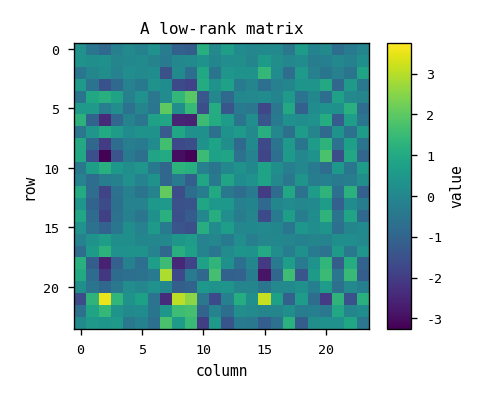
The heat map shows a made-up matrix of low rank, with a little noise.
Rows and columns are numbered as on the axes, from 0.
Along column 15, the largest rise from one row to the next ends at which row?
21
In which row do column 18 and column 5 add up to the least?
19
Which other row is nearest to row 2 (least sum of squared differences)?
11
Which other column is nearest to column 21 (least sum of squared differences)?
1
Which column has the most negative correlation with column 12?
9
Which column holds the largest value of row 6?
10
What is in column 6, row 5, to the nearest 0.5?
-0.5
